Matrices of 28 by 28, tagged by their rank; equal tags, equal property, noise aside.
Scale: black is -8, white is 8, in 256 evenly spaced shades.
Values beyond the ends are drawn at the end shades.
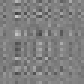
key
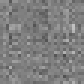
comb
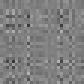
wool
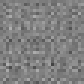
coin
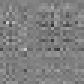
coin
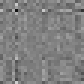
wool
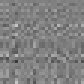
coin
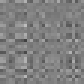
key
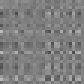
key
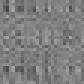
wool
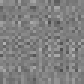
coin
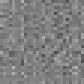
comb
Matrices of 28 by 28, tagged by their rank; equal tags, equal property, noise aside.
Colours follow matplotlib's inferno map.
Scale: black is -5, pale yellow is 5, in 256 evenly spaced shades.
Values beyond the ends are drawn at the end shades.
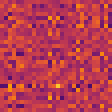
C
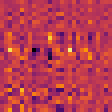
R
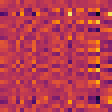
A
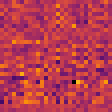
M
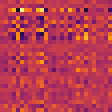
A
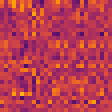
C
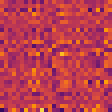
C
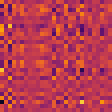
A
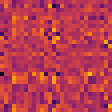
C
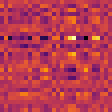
A
